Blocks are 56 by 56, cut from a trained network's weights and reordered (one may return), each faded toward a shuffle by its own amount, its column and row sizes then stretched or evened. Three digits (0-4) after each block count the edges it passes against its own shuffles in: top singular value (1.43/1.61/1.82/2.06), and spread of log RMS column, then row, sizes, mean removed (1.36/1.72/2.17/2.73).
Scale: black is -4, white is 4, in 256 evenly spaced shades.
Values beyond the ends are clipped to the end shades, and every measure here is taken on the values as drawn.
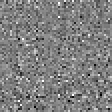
0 3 2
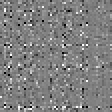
4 4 2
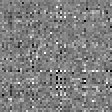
4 3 2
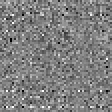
2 2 2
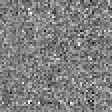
0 1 1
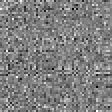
4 2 2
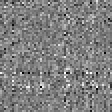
2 3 2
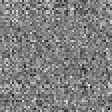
4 1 2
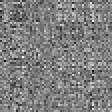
4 3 0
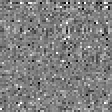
3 1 2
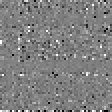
2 1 3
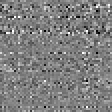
1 2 4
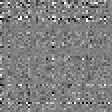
2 3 4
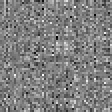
4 4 0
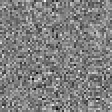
3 0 1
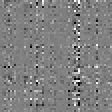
2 4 3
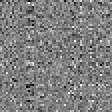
4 3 1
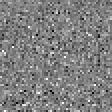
0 0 2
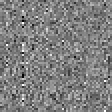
3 2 0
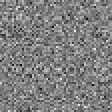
4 0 1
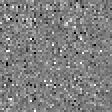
1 2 1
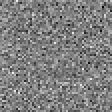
1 0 0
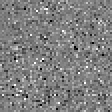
0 0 1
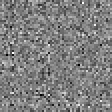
1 2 1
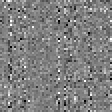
0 4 1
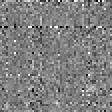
1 3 3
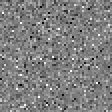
0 0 0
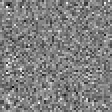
2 1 0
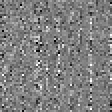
0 4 1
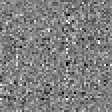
0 2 2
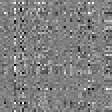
3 4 3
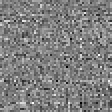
2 1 3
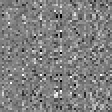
4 4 1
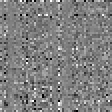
0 4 3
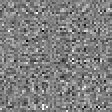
3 2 3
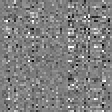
4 4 3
